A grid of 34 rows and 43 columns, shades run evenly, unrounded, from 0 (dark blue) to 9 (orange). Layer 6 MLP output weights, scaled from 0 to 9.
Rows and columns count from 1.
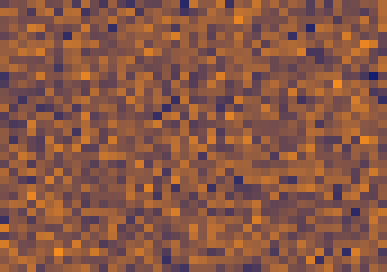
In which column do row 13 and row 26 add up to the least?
43
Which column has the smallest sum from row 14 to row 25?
2
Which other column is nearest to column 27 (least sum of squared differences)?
9
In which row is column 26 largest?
15
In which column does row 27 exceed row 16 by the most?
20
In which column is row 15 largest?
26
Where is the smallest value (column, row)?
42, 10
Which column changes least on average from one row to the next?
21
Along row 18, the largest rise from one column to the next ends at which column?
41
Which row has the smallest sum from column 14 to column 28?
34
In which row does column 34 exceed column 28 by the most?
24
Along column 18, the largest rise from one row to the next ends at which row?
16
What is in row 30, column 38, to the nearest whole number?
4
